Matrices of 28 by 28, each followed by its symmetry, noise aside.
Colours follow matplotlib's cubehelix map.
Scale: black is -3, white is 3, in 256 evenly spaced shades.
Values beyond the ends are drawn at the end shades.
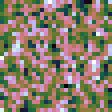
same after a half turn.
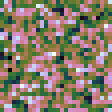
no symmetry.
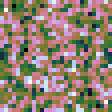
same after a half turn.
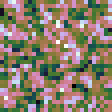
antisymmetric.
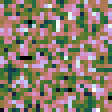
antisymmetric.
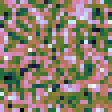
antisymmetric.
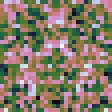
mirrored left to right.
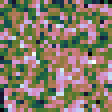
symmetric.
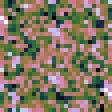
same after a half turn.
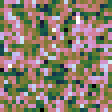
no symmetry.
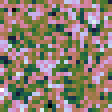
symmetric across the other diagonal.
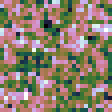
no symmetry.
